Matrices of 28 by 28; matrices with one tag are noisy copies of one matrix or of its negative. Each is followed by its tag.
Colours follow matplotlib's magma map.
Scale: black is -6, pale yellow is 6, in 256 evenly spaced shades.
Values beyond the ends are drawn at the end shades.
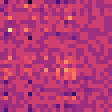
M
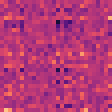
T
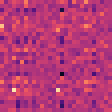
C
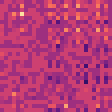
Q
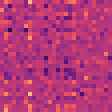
M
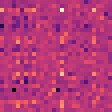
C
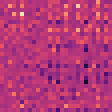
Q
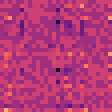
T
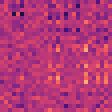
Q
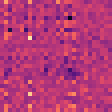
M
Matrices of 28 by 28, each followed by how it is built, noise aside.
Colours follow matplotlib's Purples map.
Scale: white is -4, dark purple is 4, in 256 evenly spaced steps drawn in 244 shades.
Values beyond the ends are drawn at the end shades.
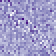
banded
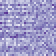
blocks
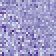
lower triangular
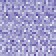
repeating columns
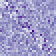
banded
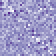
banded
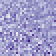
lower triangular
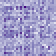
blocks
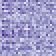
blocks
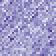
Hankel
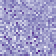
lower triangular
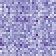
blocks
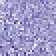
lower triangular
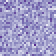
repeating columns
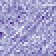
Hankel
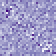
banded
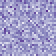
repeating columns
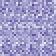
repeating columns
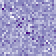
banded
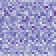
repeating columns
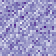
Hankel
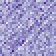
Hankel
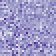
lower triangular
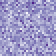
repeating columns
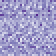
repeating columns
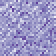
Hankel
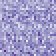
repeating columns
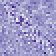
banded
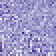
lower triangular
